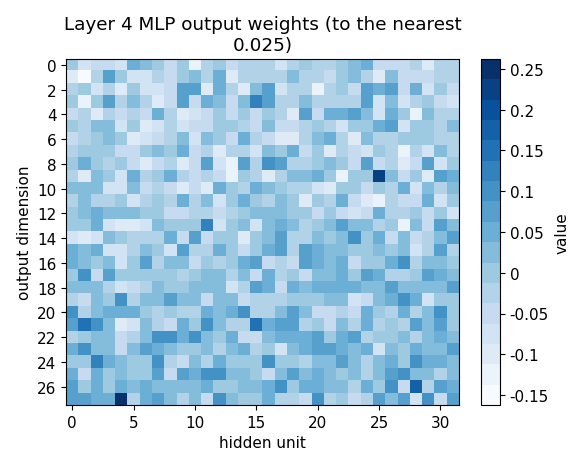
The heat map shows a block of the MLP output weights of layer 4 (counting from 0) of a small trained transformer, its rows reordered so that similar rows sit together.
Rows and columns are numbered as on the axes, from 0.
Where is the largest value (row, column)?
27, 4
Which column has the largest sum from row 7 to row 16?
17
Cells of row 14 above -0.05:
24
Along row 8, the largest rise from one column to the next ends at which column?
14
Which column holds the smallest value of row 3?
1
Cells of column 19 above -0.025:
14
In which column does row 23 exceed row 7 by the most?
21
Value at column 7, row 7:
0.025
